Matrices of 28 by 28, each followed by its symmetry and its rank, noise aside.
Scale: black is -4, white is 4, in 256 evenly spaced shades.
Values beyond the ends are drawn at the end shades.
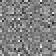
no symmetry, rank six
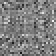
antisymmetric, rank six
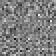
antisymmetric, rank eight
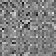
no symmetry, rank six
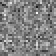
no symmetry, rank six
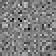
symmetric, rank six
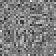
symmetric, rank six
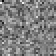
antisymmetric, rank six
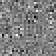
antisymmetric, rank six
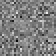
no symmetry, rank four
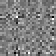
no symmetry, rank four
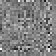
no symmetry, rank four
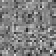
no symmetry, rank six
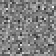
no symmetry, rank eight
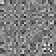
symmetric, rank four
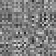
antisymmetric, rank four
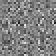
no symmetry, rank six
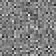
no symmetry, rank four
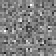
symmetric, rank six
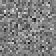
no symmetry, rank eight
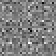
no symmetry, rank four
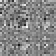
symmetric, rank four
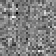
no symmetry, rank six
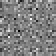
antisymmetric, rank four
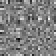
antisymmetric, rank four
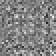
symmetric, rank six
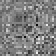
symmetric, rank four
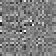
no symmetry, rank four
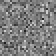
no symmetry, rank eight
